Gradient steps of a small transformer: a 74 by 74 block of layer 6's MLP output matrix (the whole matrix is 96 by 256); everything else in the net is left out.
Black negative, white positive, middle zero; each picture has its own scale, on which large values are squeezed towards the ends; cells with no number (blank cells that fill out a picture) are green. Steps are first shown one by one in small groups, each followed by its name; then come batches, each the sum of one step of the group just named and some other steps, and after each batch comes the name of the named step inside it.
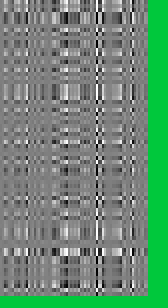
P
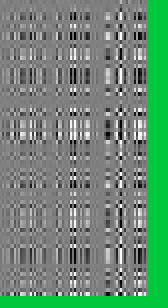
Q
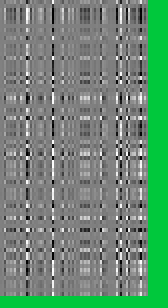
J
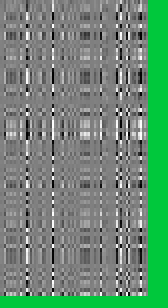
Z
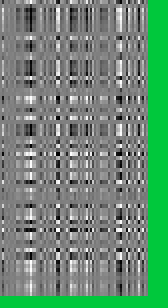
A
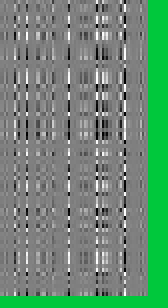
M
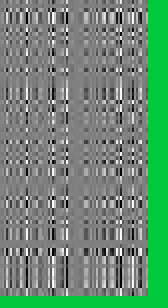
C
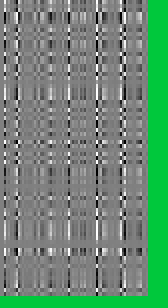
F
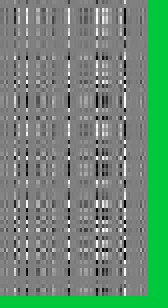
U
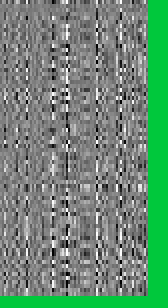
C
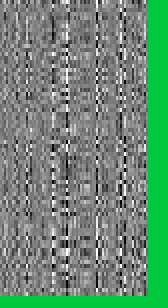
F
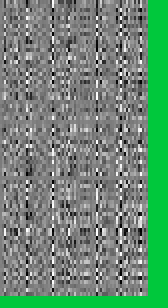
J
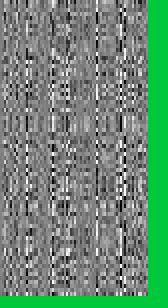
F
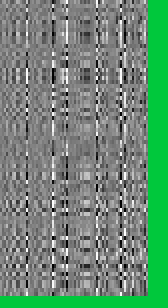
C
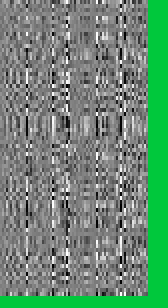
M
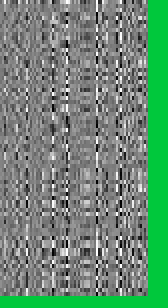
P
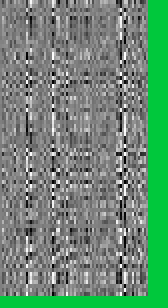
A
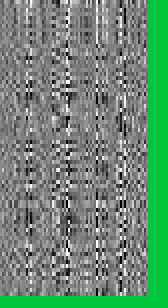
U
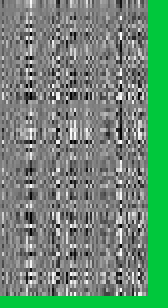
Q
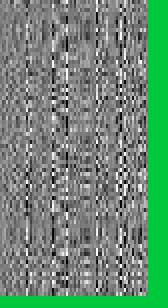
P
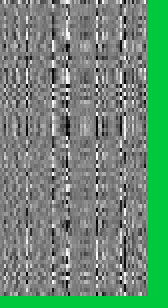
M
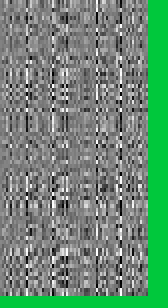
P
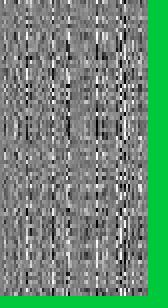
M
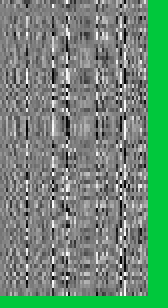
M
